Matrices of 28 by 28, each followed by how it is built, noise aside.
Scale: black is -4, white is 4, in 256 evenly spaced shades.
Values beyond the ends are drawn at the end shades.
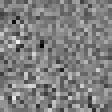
lower triangular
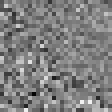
lower triangular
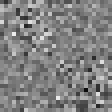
block diagonal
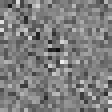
block diagonal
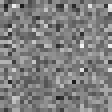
low rank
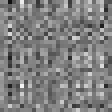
low rank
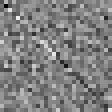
diagonal
